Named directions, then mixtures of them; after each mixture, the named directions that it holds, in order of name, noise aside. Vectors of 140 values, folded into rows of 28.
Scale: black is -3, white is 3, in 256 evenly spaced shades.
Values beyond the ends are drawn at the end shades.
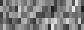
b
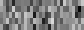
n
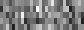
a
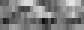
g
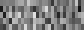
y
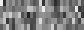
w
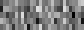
a.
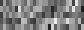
b.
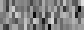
n.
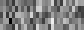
a, b, n.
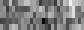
g, n.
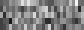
g, y.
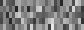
a, b, n.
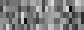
a.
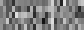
a, n.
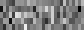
a, n, y.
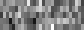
a, b, w.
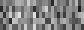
y.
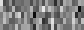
n, w.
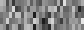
n.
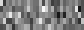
w, y.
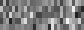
b, n.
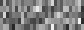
a, b, y.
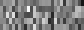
a, n.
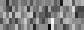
b, n.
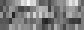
g, y.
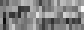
b, g, w.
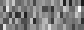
n, y.
